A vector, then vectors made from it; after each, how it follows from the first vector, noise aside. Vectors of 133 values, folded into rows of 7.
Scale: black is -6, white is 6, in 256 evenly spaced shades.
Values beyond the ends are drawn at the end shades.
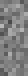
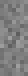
wrapped around, shrunk.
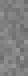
wrapped around, shrunk.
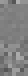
wrapped around, negated, partly zeroed.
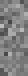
copied.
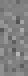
reversed, negated, partly zeroed.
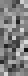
reversed, negated, scaled up.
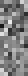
negated, scaled up.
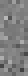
wrapped around, negated, partly zeroed.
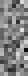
reversed, negated, scaled up.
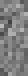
copied.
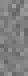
wrapped around, shrunk.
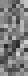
reversed, negated, scaled up.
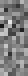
negated, scaled up.
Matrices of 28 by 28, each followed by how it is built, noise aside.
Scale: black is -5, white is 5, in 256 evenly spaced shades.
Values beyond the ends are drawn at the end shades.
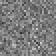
Toeplitz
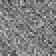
Toeplitz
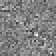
banded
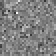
block diagonal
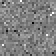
sparse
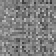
blocks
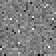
sparse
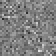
block diagonal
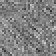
Toeplitz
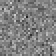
block diagonal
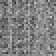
blocks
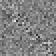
banded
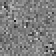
block diagonal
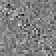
banded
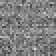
blocks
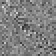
banded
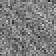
Toeplitz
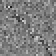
banded
